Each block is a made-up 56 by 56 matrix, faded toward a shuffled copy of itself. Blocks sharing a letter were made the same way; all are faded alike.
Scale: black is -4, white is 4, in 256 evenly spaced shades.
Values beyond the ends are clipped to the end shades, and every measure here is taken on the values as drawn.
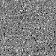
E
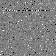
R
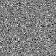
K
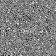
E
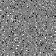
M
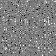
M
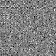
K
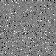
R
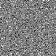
E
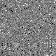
E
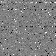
R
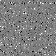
R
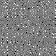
M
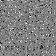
R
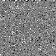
K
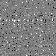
R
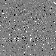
R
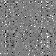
M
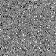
K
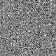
E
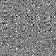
K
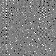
M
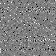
R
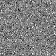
E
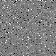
R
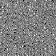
K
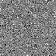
E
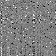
M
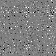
R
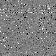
R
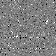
R
